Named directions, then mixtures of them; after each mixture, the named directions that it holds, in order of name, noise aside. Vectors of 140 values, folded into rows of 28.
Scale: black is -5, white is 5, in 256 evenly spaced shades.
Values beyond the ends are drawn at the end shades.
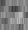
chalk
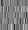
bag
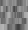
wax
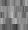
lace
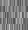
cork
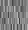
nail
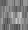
chalk, cork, lace.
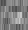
chalk, cork, lace.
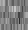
chalk, nail.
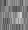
chalk, cork, lace.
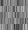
bag, wax.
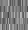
cork, nail.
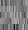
bag, lace, nail.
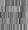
chalk, cork, nail.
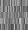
bag, lace, nail.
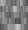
chalk, lace, wax.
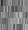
bag, chalk, nail.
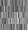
chalk, nail.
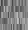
chalk, nail.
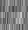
chalk, cork.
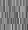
cork, nail.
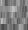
chalk, lace, wax.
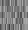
cork.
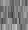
lace, nail.
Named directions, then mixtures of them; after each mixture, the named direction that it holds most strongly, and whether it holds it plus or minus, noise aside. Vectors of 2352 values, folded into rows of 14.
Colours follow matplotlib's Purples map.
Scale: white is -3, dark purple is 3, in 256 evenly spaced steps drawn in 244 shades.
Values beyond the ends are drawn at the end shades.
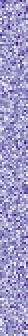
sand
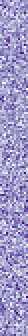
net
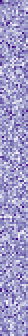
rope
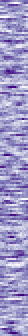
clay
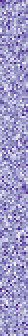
sand, plus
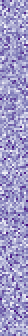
net, plus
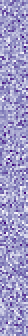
net, minus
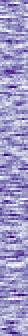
clay, plus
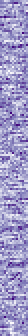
clay, minus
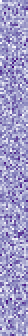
rope, minus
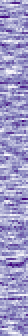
clay, minus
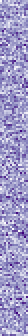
net, plus
